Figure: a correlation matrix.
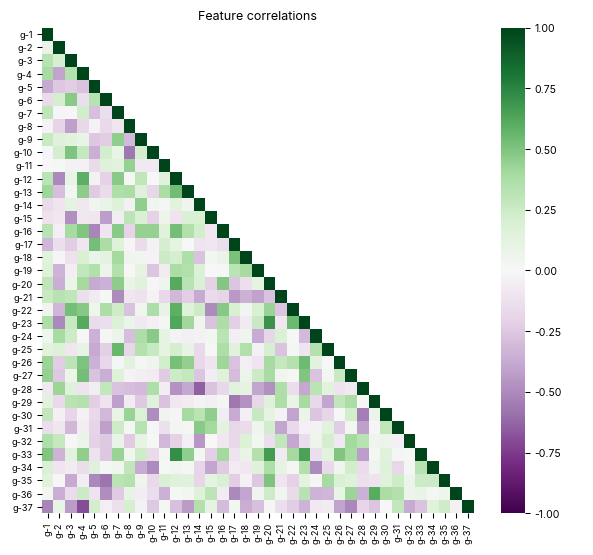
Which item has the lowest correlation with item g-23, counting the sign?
g-2
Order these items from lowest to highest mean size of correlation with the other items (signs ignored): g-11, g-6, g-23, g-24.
g-11, g-24, g-6, g-23
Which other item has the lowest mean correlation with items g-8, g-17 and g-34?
g-10
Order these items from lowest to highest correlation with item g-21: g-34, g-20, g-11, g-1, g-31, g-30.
g-31, g-20, g-11, g-30, g-34, g-1
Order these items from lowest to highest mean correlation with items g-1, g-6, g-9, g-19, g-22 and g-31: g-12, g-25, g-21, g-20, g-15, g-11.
g-21, g-15, g-11, g-25, g-20, g-12
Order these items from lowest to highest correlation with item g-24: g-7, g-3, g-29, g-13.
g-29, g-13, g-7, g-3
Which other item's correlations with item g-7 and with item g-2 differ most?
g-12
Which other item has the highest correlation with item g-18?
g-17
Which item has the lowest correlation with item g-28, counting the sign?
g-14
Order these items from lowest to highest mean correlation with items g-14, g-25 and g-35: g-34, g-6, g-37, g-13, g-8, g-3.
g-6, g-3, g-34, g-8, g-13, g-37
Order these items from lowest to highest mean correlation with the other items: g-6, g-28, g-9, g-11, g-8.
g-28, g-6, g-8, g-11, g-9
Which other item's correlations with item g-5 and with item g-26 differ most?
g-16
